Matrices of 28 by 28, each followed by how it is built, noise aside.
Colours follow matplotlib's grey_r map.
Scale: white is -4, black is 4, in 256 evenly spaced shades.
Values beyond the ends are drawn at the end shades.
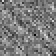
Toeplitz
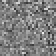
upper triangular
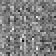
blocks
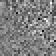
upper triangular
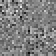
block diagonal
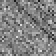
Toeplitz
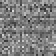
blocks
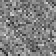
Toeplitz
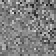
upper triangular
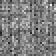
blocks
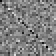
diagonal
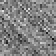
Toeplitz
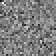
diagonal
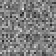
blocks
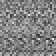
repeating columns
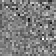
upper triangular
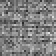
blocks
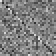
diagonal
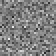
noise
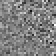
upper triangular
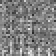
blocks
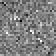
diagonal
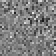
upper triangular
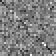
diagonal
